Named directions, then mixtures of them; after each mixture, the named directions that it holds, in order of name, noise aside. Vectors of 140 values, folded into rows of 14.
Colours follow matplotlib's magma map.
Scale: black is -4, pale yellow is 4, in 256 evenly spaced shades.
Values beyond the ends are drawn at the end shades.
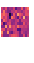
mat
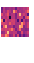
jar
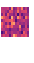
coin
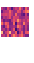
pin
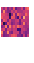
mat.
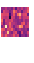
jar, mat.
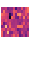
jar, mat.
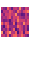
pin.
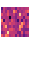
jar.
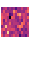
jar, mat.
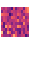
mat, pin.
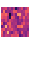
jar, mat.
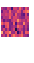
pin.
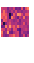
mat.
